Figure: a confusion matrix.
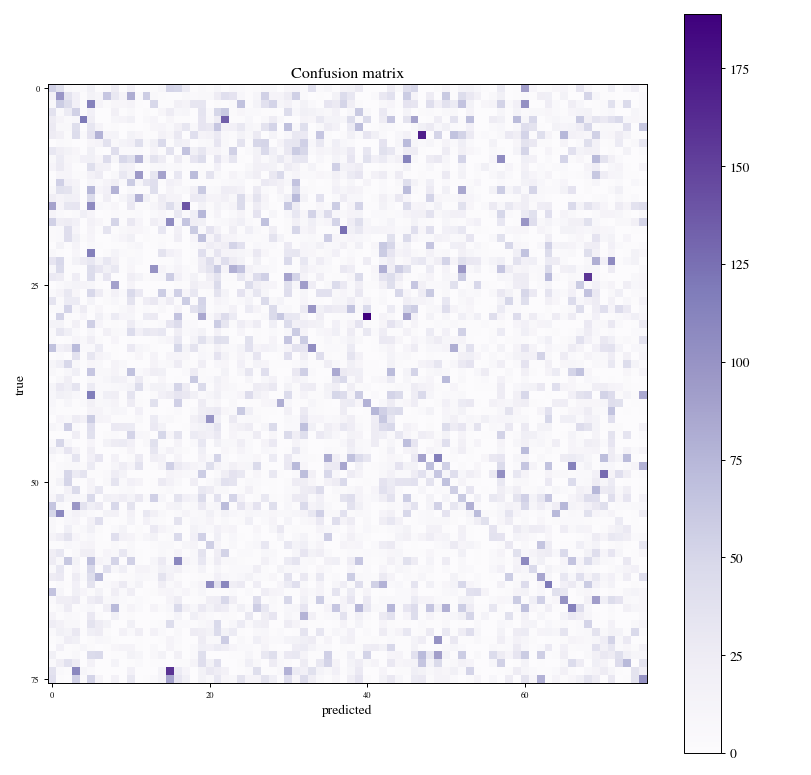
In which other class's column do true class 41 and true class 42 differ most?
20
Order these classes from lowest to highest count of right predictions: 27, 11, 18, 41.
27, 18, 41, 11
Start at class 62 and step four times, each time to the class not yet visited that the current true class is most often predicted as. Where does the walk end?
70
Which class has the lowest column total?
55
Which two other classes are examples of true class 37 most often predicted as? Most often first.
50, 18
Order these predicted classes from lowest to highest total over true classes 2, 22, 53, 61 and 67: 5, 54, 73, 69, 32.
54, 73, 69, 32, 5
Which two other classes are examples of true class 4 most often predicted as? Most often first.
22, 46
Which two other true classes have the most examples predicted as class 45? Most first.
9, 29
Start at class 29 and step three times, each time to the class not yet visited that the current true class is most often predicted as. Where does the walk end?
19
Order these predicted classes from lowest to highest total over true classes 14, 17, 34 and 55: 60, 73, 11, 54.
73, 54, 11, 60
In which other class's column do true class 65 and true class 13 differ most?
69
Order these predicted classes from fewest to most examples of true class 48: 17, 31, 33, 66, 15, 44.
33, 17, 44, 15, 31, 66
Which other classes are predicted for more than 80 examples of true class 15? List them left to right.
0, 5, 17
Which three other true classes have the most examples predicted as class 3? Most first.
74, 53, 33
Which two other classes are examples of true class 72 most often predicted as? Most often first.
49, 47
